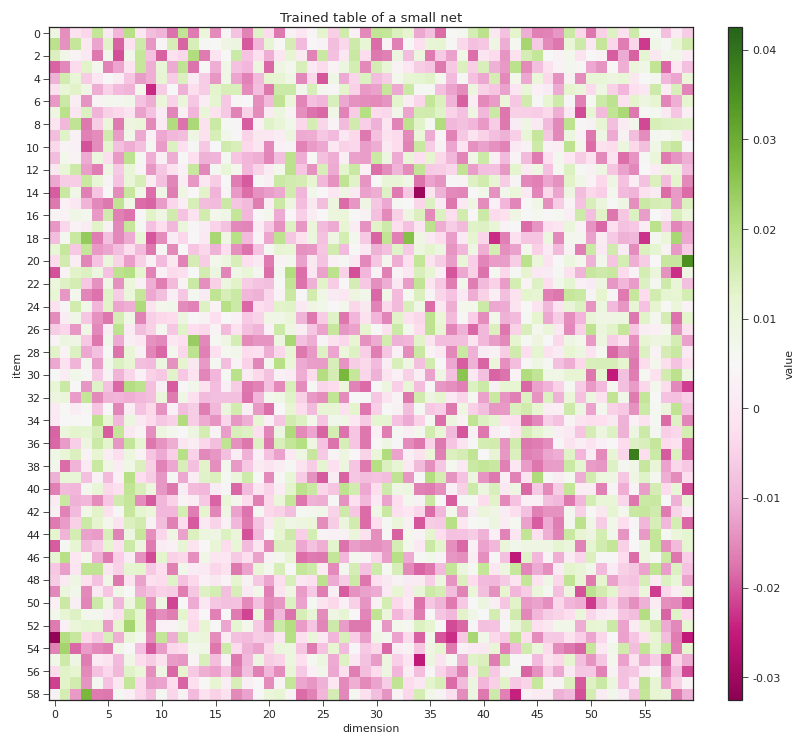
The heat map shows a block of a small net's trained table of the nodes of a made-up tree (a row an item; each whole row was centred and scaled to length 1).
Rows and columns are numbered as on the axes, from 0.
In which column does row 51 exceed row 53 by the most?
0
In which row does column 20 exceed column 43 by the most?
58
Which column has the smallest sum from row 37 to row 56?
29
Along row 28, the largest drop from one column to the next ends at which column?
14
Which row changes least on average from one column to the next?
34
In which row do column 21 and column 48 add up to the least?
50
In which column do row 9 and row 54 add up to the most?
1
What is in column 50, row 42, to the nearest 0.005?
0.005
